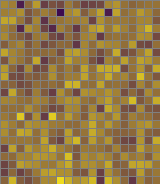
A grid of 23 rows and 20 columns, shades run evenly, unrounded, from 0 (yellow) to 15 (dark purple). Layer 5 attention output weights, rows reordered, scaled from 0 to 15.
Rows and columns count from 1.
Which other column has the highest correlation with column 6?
12
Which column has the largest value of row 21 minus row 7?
1
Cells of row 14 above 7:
13
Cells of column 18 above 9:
3
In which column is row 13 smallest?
17
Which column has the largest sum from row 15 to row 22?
16
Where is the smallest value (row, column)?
23, 8
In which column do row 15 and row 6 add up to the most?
6
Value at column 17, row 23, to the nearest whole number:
12
